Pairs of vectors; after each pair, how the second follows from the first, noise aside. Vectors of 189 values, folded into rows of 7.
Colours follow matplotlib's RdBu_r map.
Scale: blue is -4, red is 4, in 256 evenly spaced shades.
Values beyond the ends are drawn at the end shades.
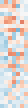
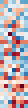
reversed, scaled up.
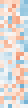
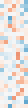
partly zeroed.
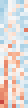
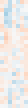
wrapped around, negated, shrunk.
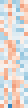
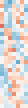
wrapped around, negated.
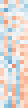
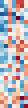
reversed, negated, scaled up.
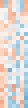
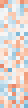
sign-scrambled.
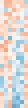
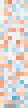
sign-scrambled.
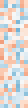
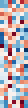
reversed, negated, scaled up.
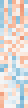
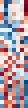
reversed, scaled up.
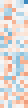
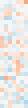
negated, shrunk.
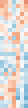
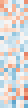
sign-scrambled.
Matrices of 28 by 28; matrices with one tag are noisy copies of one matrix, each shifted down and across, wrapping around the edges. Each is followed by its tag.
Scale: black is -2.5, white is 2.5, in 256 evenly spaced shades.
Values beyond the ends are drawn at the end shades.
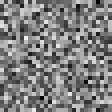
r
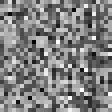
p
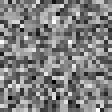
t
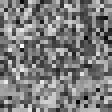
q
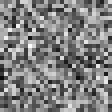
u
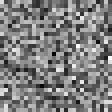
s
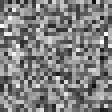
s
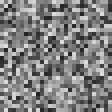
t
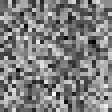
p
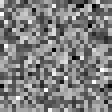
t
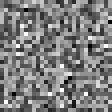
s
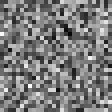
s
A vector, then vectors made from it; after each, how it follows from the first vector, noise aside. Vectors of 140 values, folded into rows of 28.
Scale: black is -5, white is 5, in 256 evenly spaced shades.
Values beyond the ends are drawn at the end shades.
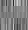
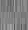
reversed, shrunk.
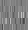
wrapped around, negated, partly zeroed.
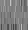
reversed, negated, partly zeroed.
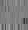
wrapped around, negated, partly zeroed.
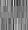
negated.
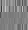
wrapped around, negated, partly zeroed.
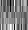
reversed, scaled up.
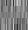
copied.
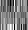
reversed, scaled up.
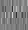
wrapped around, negated, partly zeroed.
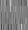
reversed, negated, partly zeroed.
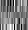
reversed, scaled up.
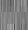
reversed, shrunk.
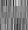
copied.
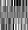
negated, scaled up.
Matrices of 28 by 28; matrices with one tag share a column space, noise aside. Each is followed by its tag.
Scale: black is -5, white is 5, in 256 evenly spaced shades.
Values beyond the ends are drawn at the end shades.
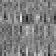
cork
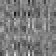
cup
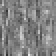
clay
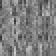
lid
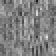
lid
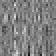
cork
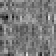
cork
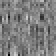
cork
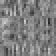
lid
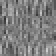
lid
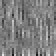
clay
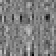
cork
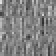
lid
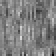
clay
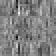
lid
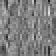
lid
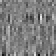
cork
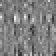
cork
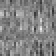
cup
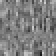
cup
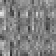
cup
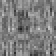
cup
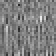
cork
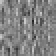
lid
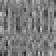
cup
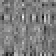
cork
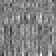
cork
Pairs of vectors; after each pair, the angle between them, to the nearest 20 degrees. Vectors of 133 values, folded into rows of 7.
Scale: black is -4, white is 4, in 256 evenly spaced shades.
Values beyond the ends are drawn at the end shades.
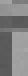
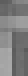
160 degrees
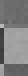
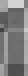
80 degrees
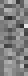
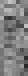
40 degrees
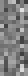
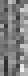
40 degrees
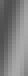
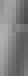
160 degrees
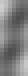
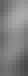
140 degrees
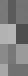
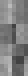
120 degrees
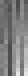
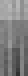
140 degrees
